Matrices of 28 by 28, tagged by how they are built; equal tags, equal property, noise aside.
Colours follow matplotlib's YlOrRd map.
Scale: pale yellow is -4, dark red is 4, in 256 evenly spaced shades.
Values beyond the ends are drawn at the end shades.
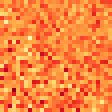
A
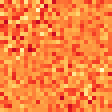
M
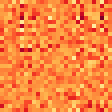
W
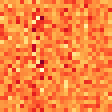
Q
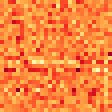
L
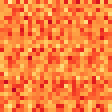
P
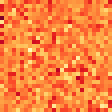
M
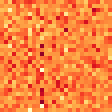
Q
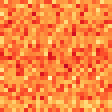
P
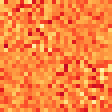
M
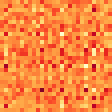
W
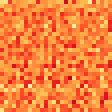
P
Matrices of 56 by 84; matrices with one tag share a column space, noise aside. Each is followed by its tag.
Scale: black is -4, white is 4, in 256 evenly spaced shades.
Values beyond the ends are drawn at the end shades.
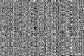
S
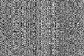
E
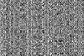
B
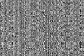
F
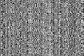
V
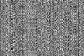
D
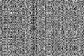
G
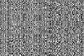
B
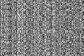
B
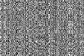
B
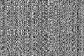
D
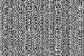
G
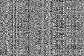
E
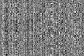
V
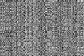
S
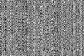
D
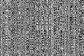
G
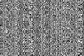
B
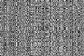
S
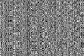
F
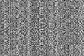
E
